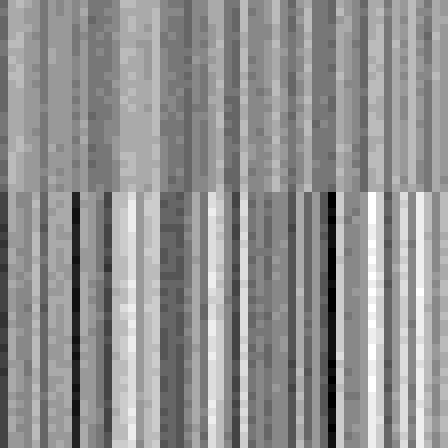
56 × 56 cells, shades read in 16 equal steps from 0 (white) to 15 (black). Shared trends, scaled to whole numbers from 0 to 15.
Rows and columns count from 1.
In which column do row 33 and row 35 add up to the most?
42
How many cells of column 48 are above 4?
8
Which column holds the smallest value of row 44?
47
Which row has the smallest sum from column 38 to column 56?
37
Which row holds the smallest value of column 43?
45
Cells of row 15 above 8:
6
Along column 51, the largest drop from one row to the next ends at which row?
25
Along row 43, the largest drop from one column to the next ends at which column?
43
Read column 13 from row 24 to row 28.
7 7 8 8 8
